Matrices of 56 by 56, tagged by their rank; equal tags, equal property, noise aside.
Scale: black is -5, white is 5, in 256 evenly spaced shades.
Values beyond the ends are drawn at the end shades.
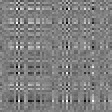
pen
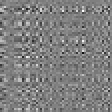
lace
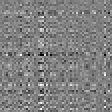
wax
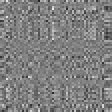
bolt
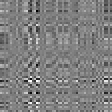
lace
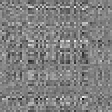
wax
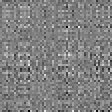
bolt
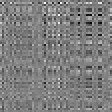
lace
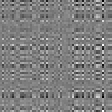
pen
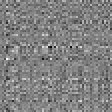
bolt
